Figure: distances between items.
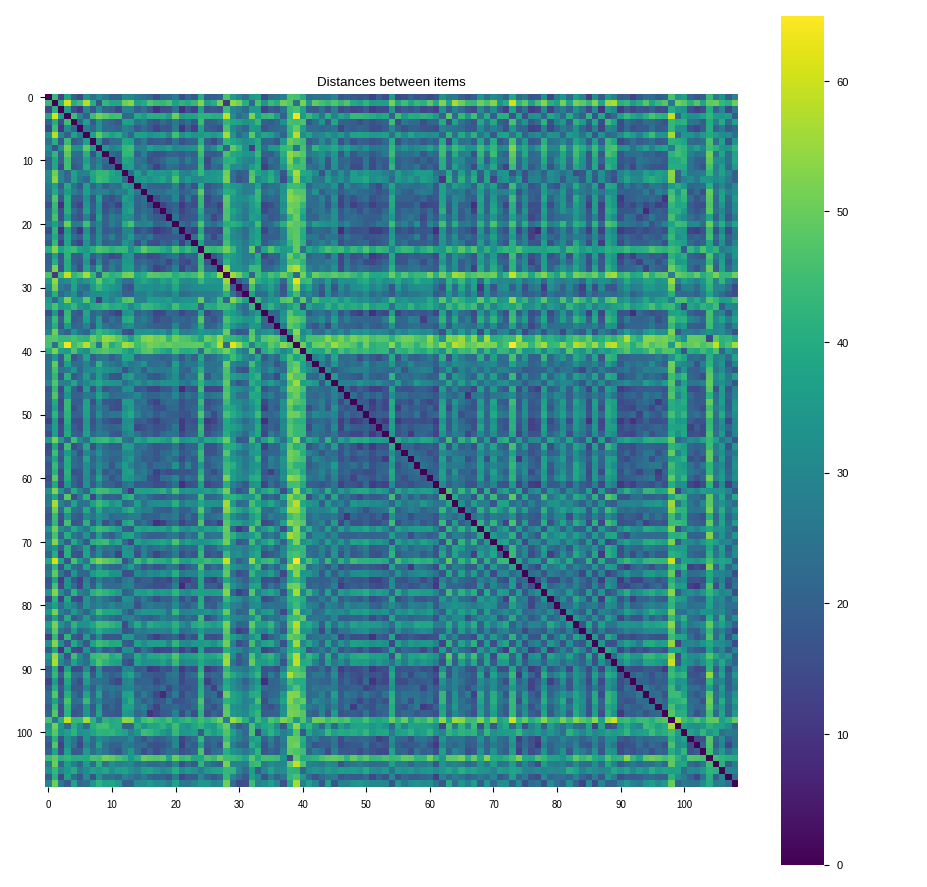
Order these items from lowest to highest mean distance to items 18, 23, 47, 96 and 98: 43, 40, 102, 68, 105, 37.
102, 105, 43, 37, 68, 40
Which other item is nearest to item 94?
18
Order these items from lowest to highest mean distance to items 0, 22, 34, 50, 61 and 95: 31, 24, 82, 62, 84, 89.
82, 31, 84, 89, 62, 24
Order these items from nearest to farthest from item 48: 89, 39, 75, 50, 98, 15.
50, 15, 75, 89, 98, 39
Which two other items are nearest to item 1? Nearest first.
28, 8
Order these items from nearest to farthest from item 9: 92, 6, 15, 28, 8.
92, 15, 8, 6, 28
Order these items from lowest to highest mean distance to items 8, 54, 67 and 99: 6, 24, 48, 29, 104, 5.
5, 48, 6, 29, 24, 104
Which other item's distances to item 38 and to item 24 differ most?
104
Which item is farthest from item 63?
38
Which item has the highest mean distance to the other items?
39
